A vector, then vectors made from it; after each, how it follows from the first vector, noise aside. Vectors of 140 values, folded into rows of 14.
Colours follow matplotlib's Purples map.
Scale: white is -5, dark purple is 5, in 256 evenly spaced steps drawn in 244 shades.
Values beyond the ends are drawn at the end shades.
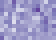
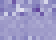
partly zeroed.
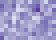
copied.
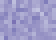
negated, shrunk.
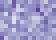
copied.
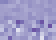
reversed, negated, partly zeroed.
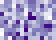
wrapped around, negated, scaled up.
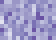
wrapped around, negated.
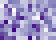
wrapped around, negated, scaled up.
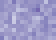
shrunk.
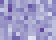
wrapped around, negated.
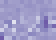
partly zeroed.
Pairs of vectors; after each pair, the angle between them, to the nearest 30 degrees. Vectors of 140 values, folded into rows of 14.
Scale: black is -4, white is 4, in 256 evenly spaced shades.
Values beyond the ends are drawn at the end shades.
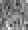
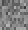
60 degrees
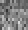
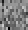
120 degrees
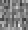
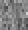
90 degrees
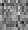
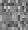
30 degrees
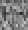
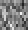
150 degrees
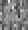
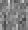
60 degrees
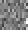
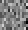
150 degrees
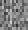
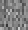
60 degrees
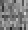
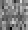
60 degrees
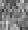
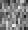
60 degrees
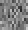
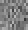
30 degrees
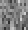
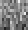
30 degrees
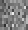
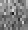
120 degrees
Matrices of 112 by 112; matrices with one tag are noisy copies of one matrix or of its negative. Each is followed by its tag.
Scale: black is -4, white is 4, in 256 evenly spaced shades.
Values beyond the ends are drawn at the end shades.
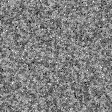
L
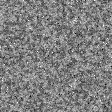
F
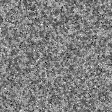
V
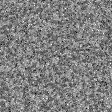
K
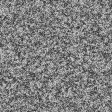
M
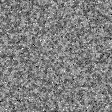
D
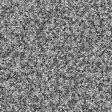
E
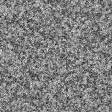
M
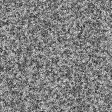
K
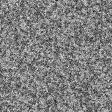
L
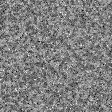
F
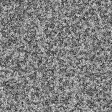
E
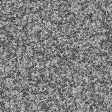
K
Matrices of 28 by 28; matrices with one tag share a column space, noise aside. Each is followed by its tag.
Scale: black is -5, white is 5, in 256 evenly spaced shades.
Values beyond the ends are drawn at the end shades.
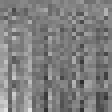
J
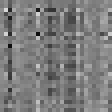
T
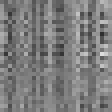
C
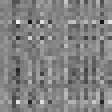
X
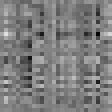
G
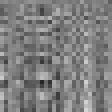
J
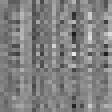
C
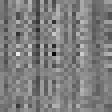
C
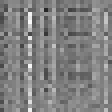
T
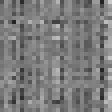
X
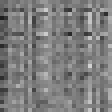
T
